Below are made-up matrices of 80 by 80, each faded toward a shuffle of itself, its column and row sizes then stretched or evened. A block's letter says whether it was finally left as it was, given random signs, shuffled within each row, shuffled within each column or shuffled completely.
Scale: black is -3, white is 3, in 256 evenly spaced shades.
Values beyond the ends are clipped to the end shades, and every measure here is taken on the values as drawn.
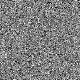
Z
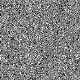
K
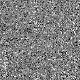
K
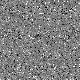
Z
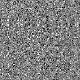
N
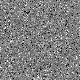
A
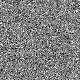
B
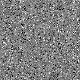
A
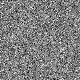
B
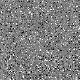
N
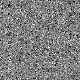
A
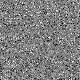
Z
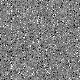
A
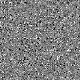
N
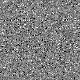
Z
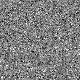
Z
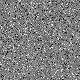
B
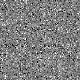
N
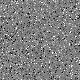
A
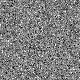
B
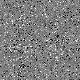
K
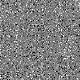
N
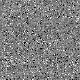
K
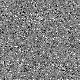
Z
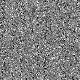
A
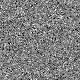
B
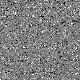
Z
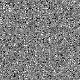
N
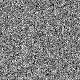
B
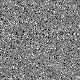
Z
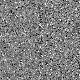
A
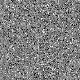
A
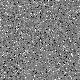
B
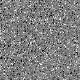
A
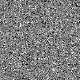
K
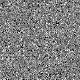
K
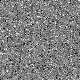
B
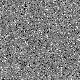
B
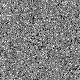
B
